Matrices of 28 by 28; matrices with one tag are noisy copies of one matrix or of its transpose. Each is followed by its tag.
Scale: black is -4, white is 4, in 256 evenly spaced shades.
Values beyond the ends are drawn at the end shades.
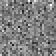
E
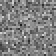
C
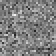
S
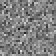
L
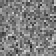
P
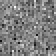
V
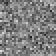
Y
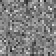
Y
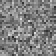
P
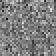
Y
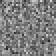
Y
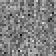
V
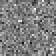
P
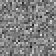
L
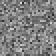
L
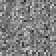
C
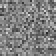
E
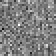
E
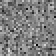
E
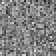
C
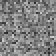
S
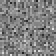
C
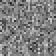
E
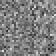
S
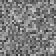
P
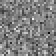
E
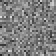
Y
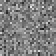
C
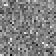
E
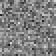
E
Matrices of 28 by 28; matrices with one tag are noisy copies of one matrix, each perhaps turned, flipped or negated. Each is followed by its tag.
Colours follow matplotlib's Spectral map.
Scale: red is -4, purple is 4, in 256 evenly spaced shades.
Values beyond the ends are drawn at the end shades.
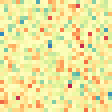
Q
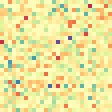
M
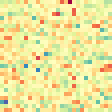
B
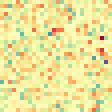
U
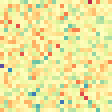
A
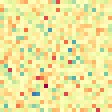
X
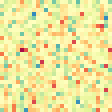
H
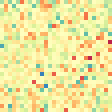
B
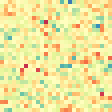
B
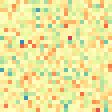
B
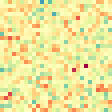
B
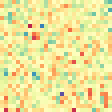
Q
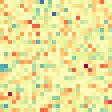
B
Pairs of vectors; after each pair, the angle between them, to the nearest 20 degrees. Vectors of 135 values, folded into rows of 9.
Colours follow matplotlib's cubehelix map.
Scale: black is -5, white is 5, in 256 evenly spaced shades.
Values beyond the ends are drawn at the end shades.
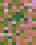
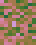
100 degrees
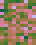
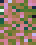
140 degrees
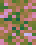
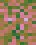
100 degrees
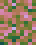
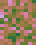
60 degrees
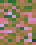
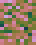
140 degrees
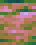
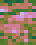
40 degrees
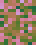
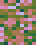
40 degrees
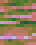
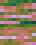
20 degrees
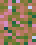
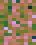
160 degrees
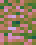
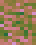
60 degrees
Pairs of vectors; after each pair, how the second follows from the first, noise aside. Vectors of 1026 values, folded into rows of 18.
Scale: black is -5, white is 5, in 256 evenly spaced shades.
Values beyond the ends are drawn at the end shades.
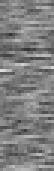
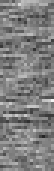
reversed.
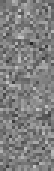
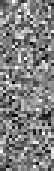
scaled up.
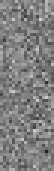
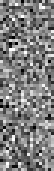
wrapped around, scaled up.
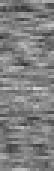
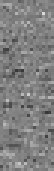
wrapped around, partly zeroed.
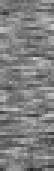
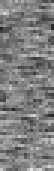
negated.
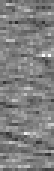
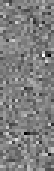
sign-scrambled.
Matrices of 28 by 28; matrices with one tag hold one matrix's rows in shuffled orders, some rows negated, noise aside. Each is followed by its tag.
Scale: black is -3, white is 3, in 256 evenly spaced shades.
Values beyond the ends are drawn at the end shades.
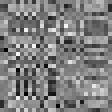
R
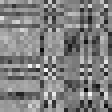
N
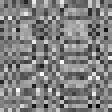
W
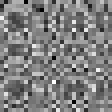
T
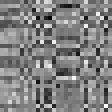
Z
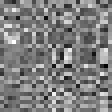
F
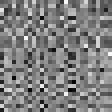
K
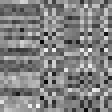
N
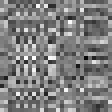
R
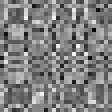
T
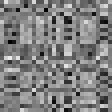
F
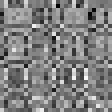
T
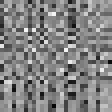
K
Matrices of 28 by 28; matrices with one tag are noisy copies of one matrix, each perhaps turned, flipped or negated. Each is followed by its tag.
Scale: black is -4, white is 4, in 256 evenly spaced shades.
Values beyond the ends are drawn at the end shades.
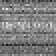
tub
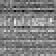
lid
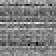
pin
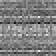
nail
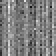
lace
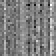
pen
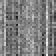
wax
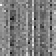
pin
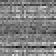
wax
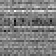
lid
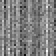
lace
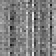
pin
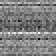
nail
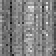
tub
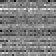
lace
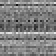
nail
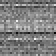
nail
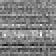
lid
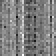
nail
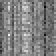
tub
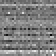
pen
